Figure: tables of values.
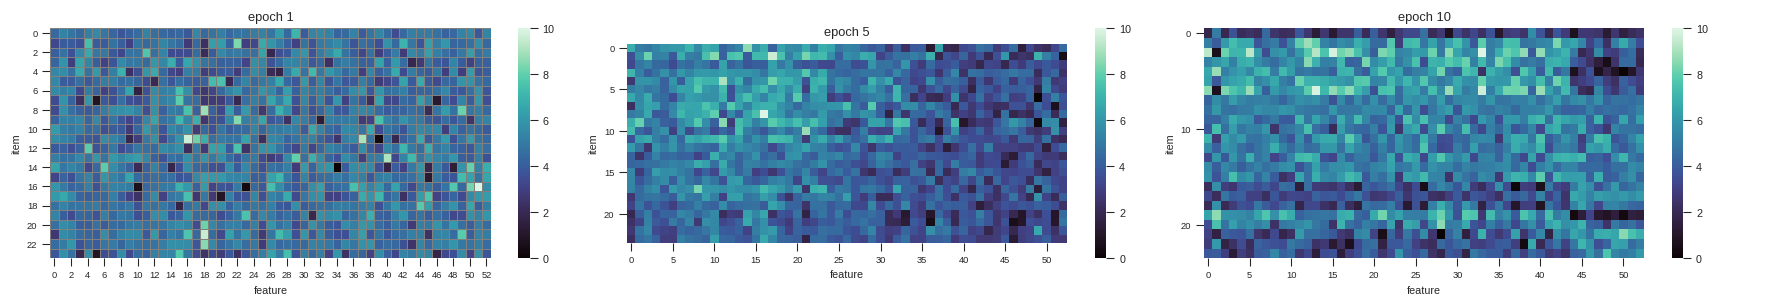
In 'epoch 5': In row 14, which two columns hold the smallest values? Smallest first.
45, 49
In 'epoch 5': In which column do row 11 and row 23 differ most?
31
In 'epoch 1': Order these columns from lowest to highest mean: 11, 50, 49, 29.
29, 11, 49, 50
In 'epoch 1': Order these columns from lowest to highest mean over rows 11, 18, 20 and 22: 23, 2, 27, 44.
27, 23, 2, 44
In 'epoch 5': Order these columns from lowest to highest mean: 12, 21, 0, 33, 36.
36, 33, 0, 21, 12
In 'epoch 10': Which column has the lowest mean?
48
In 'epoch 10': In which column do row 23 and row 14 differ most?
13
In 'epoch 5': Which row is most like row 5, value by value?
17
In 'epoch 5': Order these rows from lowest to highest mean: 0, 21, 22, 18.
21, 22, 18, 0
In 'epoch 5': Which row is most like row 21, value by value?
20
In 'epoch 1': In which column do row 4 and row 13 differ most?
40
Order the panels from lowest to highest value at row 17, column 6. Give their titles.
epoch 10, epoch 1, epoch 5
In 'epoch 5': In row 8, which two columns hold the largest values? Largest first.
16, 10
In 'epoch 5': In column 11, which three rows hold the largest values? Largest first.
4, 9, 11
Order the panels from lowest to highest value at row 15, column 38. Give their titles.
epoch 5, epoch 1, epoch 10
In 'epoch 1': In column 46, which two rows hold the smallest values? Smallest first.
7, 23
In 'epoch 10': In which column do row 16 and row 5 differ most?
37
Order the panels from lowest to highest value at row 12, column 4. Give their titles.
epoch 10, epoch 5, epoch 1
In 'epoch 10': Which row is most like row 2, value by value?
6
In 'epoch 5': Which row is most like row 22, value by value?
23
